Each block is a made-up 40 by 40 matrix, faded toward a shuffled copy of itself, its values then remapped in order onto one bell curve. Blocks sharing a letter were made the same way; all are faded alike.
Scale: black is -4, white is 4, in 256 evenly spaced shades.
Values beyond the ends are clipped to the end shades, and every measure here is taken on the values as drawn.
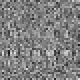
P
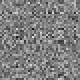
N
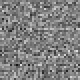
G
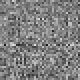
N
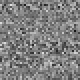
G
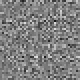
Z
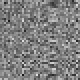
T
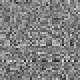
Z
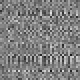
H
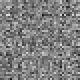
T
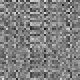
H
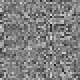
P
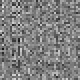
P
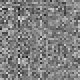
P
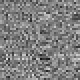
N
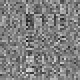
P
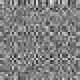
H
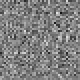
N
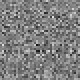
N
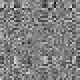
T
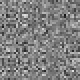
T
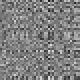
H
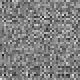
T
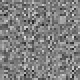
P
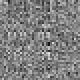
P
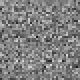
Z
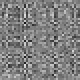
H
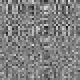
H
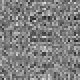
P
